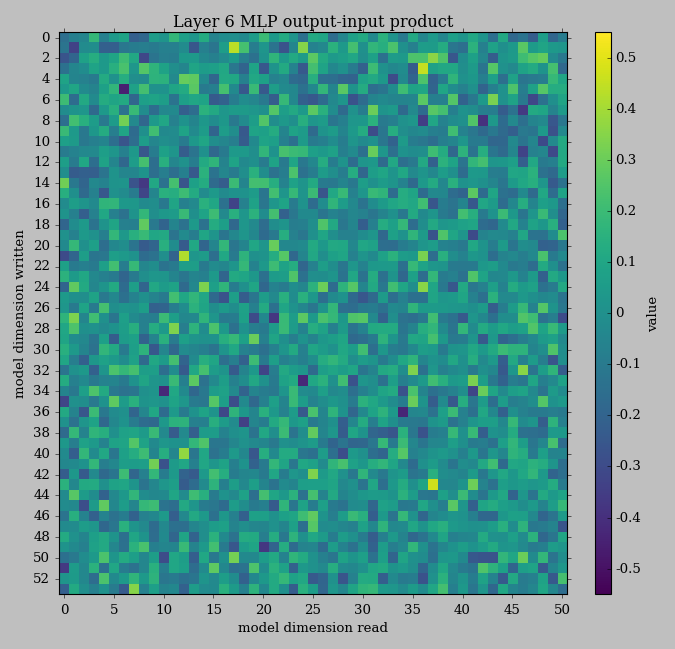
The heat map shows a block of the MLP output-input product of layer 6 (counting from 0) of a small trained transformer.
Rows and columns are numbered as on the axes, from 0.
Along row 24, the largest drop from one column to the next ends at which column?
27
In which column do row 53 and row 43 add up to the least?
12
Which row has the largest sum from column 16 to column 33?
1
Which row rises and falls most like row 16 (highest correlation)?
32
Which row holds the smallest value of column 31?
9
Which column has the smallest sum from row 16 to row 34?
20
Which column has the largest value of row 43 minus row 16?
37
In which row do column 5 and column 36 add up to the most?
3
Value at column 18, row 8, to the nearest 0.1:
0
